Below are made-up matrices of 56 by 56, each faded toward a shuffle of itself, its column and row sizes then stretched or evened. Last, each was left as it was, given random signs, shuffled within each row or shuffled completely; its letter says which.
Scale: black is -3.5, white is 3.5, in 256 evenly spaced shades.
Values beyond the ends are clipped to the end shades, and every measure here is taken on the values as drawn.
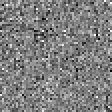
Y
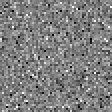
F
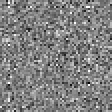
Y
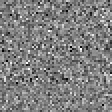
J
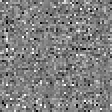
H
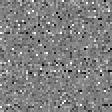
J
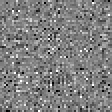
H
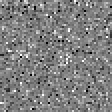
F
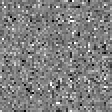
Y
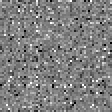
Y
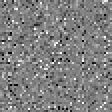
H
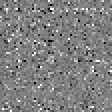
Y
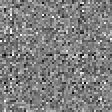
Y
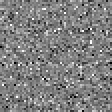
J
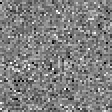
J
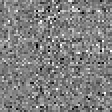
H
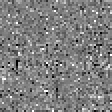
Y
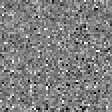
Y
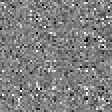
H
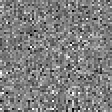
Y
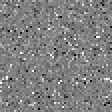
J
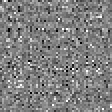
H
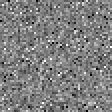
F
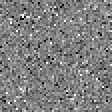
F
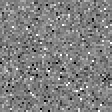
F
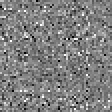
H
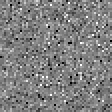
F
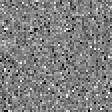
F
